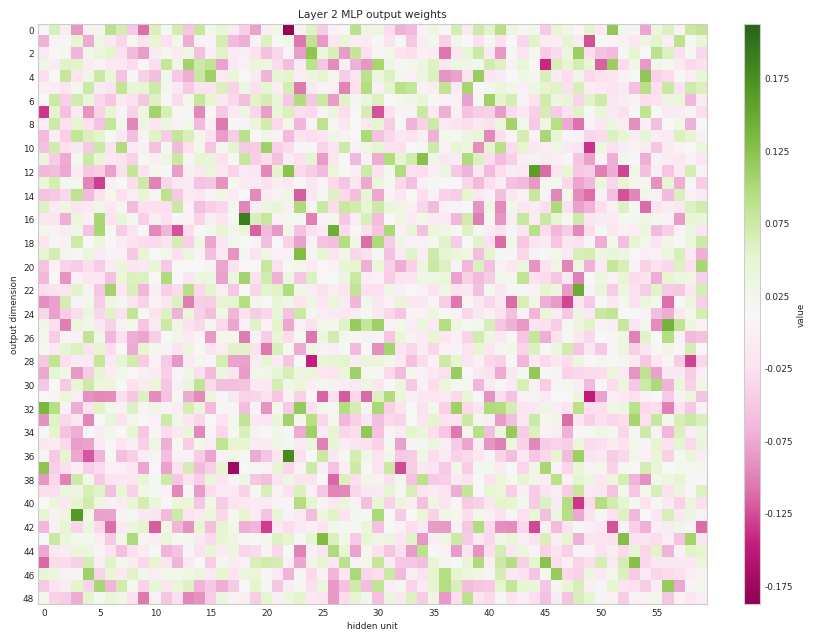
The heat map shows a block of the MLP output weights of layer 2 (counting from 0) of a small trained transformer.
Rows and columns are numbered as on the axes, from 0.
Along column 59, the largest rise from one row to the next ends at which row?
20
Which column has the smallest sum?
49
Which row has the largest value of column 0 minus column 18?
32
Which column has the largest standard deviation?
48
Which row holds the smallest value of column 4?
36
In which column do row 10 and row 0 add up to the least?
22
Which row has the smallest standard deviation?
19
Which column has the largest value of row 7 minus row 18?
29
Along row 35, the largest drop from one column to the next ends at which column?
25
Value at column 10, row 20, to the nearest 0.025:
0.05
